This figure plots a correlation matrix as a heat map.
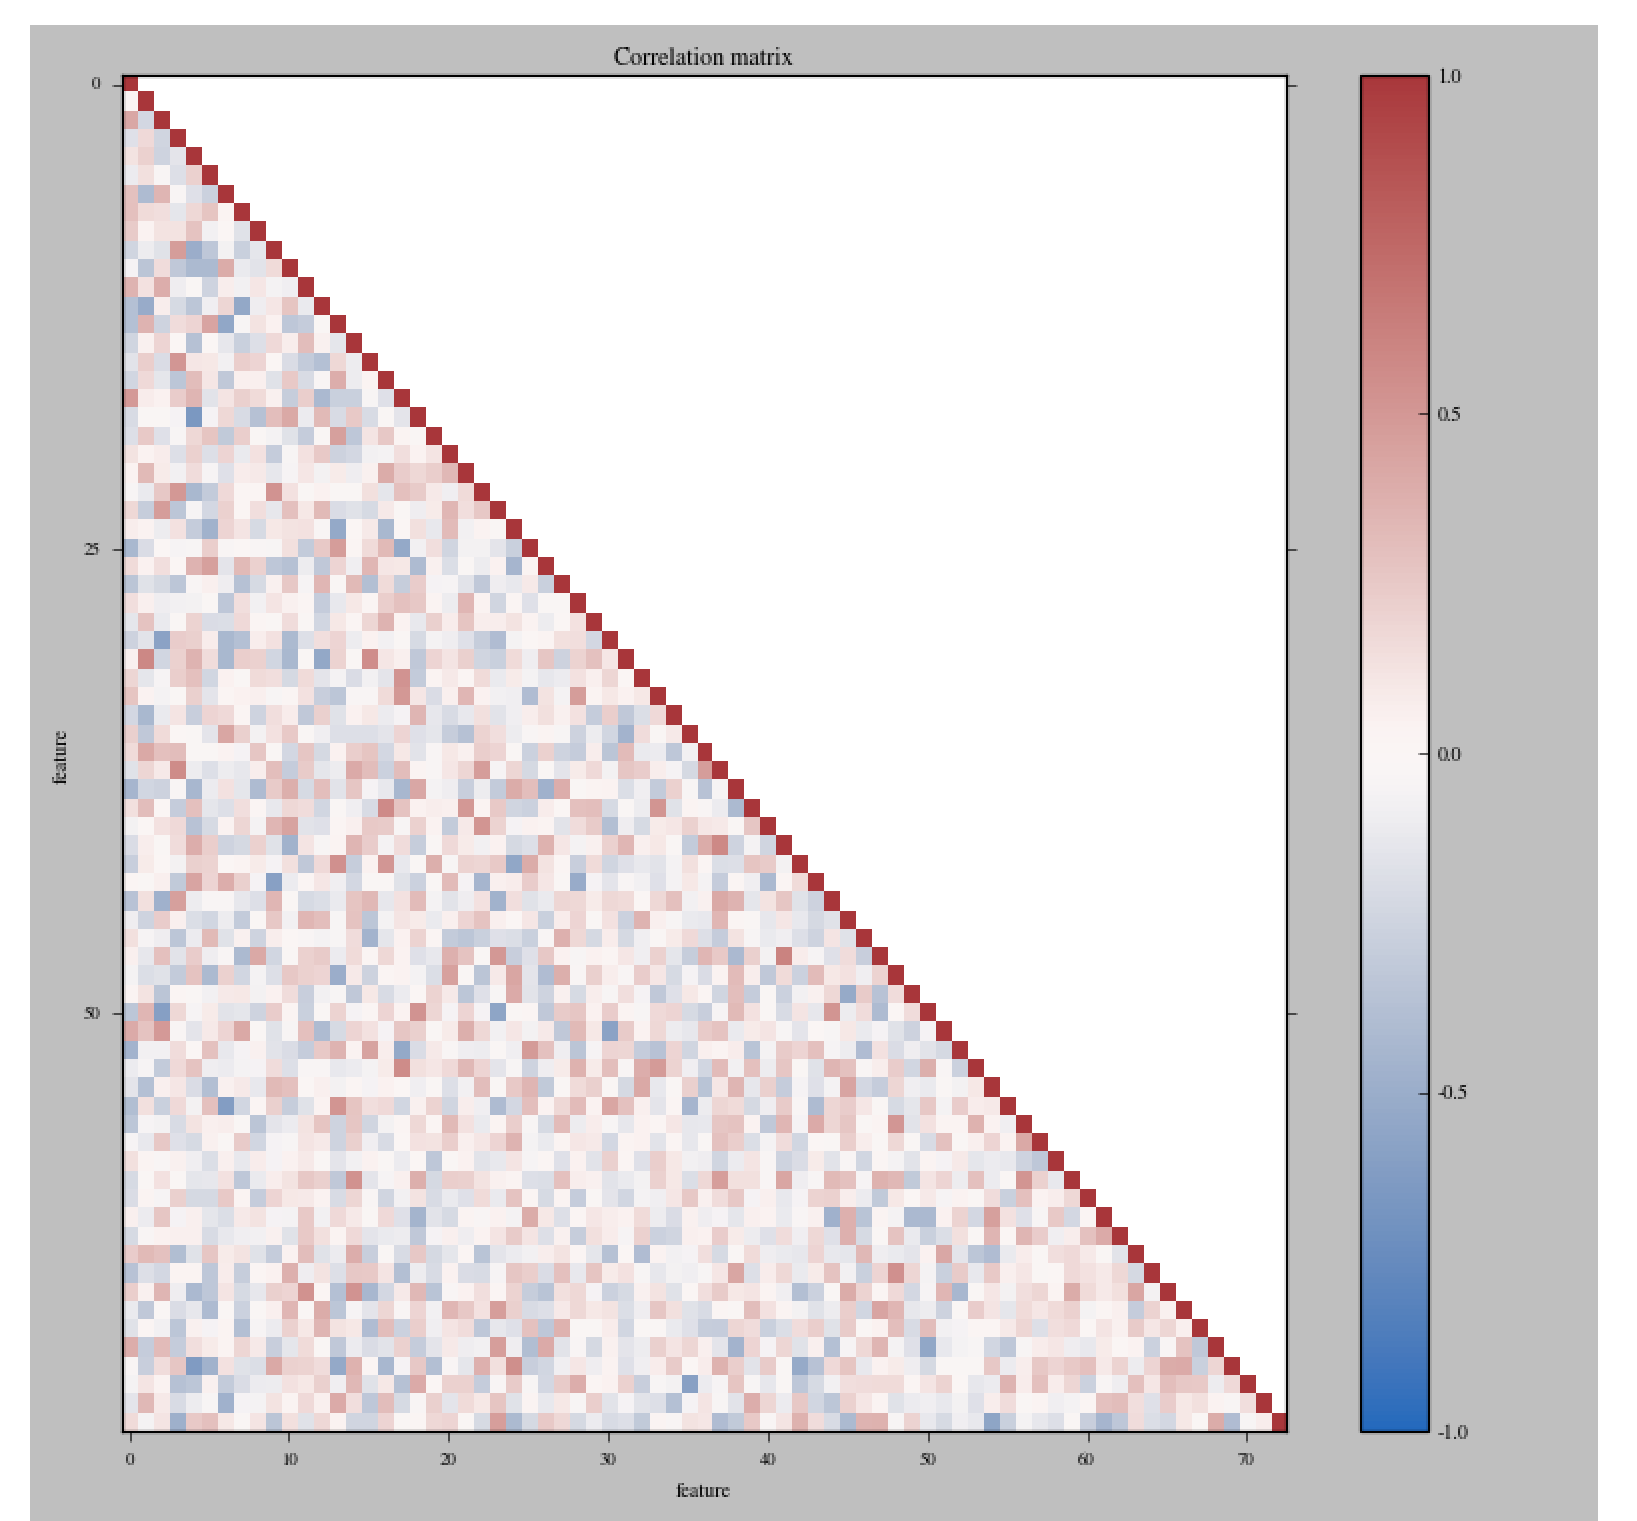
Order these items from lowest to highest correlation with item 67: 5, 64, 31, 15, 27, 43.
15, 31, 5, 64, 43, 27
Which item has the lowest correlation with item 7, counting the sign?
12
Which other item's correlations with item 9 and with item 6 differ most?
43
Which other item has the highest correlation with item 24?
69
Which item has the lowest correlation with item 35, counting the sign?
70
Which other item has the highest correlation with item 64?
48
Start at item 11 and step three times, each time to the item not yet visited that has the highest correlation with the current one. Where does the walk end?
59
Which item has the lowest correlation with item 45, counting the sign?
49
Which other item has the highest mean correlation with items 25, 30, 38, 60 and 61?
54
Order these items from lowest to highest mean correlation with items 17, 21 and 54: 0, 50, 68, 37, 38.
38, 68, 50, 0, 37
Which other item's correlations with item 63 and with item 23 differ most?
66
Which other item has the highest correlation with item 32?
17
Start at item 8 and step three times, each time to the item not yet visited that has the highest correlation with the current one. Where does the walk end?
37
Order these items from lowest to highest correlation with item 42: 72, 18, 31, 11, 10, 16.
11, 31, 18, 10, 72, 16
